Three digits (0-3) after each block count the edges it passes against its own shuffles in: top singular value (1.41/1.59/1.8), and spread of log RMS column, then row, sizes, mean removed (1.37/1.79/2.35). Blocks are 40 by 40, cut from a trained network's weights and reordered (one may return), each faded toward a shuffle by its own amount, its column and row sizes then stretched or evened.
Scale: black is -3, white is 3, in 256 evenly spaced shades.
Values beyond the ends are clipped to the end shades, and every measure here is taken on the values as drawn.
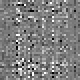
0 3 2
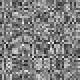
3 0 1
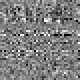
3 1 3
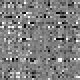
1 1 3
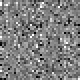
0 2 0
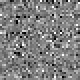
1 1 2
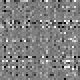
1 1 3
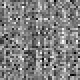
1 0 1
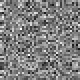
3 2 0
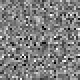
0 1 2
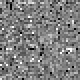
1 1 0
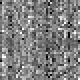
2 2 0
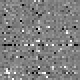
2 1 2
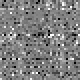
0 0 3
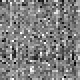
1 0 1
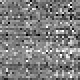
2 2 0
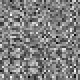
3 1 1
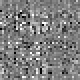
1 1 3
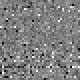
0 0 2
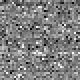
0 0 0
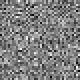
3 1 0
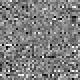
0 1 3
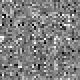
0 2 2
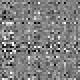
3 3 3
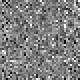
0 2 0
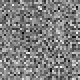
2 0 0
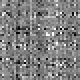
2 1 3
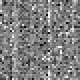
0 1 0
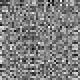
3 1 2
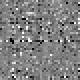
0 1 2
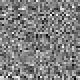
2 0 2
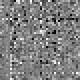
0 3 3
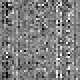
2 3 0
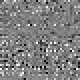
0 0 3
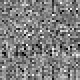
2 1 2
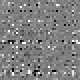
0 2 3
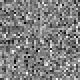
1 1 0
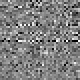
3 1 3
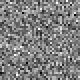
0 0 0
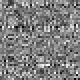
2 0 2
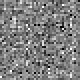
1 2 0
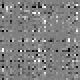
0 3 3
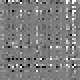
2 3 3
